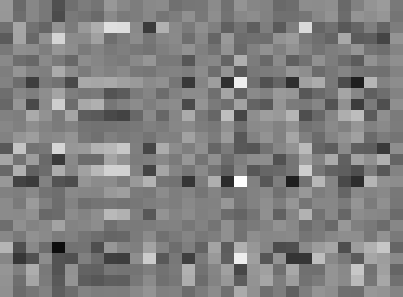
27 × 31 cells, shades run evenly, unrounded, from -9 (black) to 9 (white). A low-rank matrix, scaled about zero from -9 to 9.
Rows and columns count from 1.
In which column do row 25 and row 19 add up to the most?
28
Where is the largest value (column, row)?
19, 17
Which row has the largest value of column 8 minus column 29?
14
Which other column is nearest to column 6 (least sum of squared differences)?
21
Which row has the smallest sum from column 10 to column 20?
11
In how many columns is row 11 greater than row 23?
16
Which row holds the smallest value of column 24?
24
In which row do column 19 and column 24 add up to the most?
8
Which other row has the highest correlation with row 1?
23
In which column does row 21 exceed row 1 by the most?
5
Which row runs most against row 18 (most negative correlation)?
9
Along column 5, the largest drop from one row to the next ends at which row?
15
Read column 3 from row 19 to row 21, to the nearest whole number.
2 1 0
